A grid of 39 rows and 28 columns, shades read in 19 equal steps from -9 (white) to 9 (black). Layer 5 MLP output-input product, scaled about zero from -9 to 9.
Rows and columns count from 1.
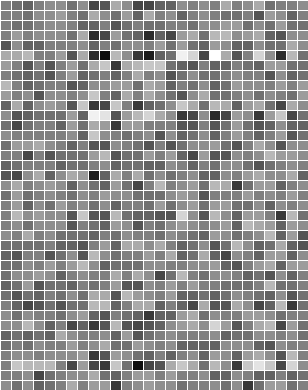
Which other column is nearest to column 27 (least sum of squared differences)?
24
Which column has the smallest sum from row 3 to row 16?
12
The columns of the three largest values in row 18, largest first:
9, 2, 1
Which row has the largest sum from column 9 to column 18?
4
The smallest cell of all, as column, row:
20, 6
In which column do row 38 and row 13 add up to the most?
11
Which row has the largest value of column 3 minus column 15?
7
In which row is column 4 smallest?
37
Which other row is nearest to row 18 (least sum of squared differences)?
36
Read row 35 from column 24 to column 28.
2 3 -1 0 0
